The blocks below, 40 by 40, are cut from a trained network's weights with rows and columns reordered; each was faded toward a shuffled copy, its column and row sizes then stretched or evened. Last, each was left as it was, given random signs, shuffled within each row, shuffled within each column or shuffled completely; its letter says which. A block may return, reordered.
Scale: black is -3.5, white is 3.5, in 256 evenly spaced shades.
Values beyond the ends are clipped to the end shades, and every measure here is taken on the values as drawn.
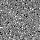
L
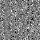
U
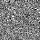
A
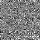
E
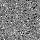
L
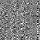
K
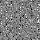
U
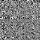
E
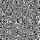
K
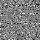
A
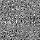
E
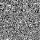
A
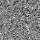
U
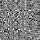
K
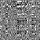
K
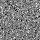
L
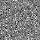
U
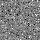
L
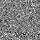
A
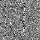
U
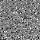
A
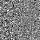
U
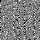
U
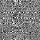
K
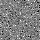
L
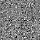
E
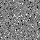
L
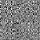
K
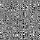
E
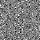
U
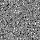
L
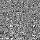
E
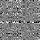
K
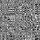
K
